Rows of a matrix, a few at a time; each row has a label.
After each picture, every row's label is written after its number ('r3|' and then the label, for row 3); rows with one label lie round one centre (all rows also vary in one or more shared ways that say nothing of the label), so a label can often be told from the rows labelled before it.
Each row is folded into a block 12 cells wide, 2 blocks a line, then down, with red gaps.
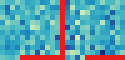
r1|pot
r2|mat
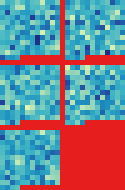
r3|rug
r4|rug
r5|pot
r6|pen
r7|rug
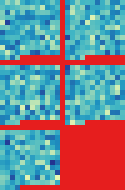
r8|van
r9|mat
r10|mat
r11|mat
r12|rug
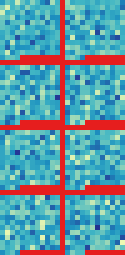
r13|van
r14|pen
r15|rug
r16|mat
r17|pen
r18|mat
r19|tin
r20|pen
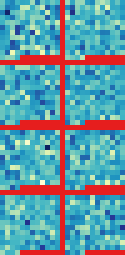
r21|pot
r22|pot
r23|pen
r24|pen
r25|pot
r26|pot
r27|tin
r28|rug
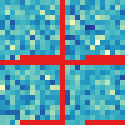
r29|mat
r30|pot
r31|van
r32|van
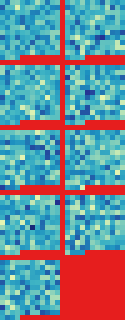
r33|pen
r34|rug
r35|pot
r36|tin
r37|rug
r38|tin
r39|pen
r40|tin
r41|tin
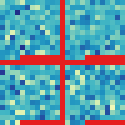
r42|pot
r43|van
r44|mat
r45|rug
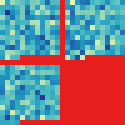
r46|pot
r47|van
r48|pot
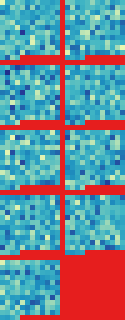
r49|rug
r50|rug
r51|tin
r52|van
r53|tin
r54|rug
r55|pen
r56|tin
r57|rug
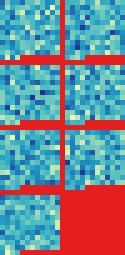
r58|mat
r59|pot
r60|pen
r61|pen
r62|tin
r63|van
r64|pen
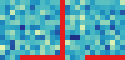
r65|rug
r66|rug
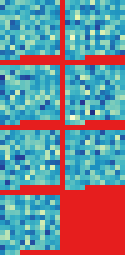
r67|pot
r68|tin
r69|mat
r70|pen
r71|pot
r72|pen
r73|tin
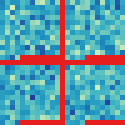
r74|tin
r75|tin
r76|pen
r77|van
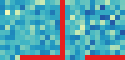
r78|mat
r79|rug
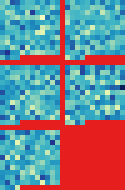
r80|tin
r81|van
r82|mat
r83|tin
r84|mat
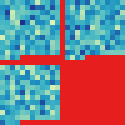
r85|tin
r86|mat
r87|van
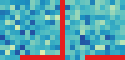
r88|pen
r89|van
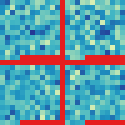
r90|pen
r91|pen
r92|pot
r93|tin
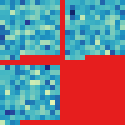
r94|van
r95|pot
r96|pot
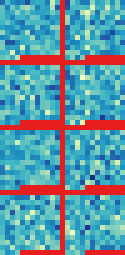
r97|pen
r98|mat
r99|rug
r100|mat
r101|pen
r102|van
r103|rug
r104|tin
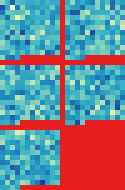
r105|tin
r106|pot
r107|van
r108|rug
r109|van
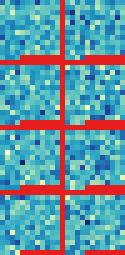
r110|van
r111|van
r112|tin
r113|mat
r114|pot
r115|pen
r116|mat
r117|rug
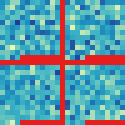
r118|pen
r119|van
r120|pen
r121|rug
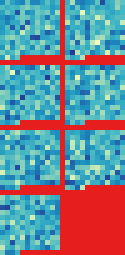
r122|mat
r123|mat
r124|tin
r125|van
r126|rug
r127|mat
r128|rug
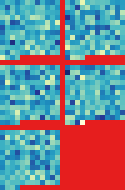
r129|pot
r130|pen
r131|rug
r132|mat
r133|pen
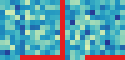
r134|tin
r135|mat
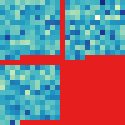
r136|rug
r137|van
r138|van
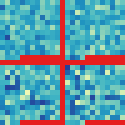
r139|rug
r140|van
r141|van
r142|pot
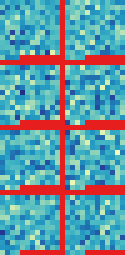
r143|tin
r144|van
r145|mat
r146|pen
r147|pen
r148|mat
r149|van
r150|tin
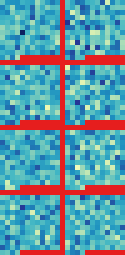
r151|tin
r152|tin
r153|rug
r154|pot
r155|pen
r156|rug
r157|van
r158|rug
